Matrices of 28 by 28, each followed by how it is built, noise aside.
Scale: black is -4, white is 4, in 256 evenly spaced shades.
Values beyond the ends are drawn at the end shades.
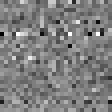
uneven rows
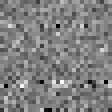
uneven rows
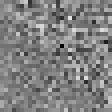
upper triangular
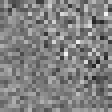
upper triangular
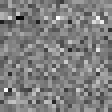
uneven rows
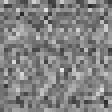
repeating columns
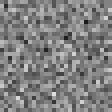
repeating columns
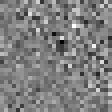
upper triangular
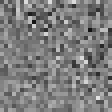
upper triangular
